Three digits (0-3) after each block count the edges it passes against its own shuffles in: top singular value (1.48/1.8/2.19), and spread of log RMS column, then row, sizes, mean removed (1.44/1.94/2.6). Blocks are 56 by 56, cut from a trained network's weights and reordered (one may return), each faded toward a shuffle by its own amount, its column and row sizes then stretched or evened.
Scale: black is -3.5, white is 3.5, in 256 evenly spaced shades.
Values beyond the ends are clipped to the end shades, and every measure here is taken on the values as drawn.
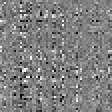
1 3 2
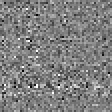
0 2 2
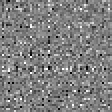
2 2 2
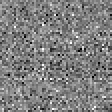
1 0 1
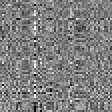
3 2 2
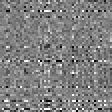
3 2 3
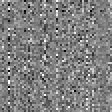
1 3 0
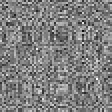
3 1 0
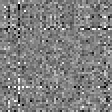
2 2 2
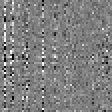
1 3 0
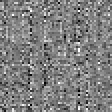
2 3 1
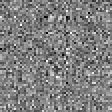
2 1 1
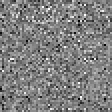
1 1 1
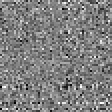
2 2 2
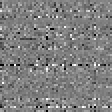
1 1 3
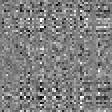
3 3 2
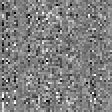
0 3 1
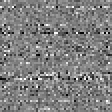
1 1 3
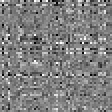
3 2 3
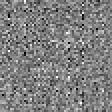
1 2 1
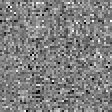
1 0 1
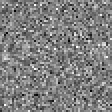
1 0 0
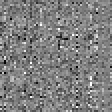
0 3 1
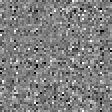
0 2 2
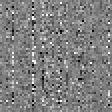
1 3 1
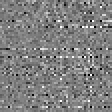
1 1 3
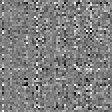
2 3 2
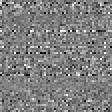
0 0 3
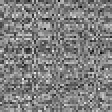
3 1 1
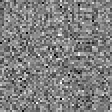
2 0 0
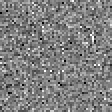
0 0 0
